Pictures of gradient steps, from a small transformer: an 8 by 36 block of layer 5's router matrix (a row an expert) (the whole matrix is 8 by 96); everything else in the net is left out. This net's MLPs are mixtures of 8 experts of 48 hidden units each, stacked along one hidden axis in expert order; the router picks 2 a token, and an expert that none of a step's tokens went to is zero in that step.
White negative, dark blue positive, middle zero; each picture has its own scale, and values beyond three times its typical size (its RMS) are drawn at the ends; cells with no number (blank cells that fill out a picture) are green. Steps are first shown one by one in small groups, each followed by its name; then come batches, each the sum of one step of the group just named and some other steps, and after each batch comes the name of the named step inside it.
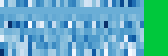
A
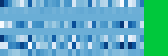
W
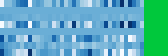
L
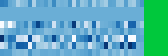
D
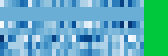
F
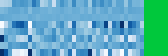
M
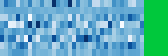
D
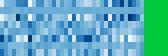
F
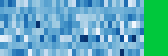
A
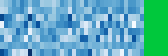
M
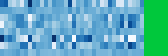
W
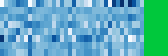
D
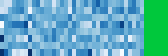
M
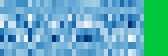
F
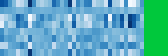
W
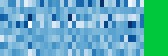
A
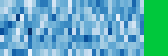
A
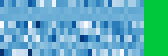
M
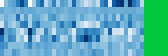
F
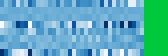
M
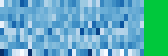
M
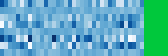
W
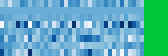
L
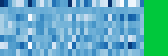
W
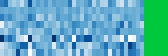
W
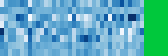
F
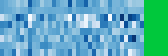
A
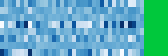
M
